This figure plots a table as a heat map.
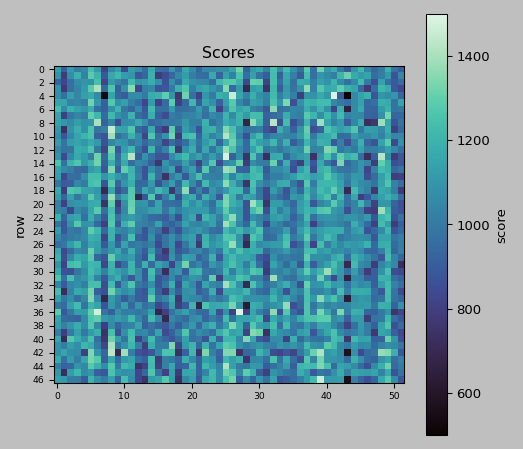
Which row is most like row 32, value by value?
17
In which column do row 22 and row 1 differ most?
26
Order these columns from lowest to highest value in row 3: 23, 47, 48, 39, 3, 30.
47, 3, 23, 30, 48, 39
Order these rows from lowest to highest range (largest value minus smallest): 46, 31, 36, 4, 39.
39, 31, 36, 46, 4
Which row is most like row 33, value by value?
28
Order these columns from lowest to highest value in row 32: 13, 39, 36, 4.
36, 13, 4, 39
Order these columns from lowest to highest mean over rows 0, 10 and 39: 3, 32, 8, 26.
3, 32, 26, 8
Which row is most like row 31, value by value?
6
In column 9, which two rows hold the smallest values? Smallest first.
42, 20
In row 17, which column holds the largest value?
25
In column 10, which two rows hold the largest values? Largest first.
42, 15
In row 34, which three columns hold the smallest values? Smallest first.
43, 7, 18
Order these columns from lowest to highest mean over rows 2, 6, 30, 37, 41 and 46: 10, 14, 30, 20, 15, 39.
15, 10, 20, 30, 14, 39
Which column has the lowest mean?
7
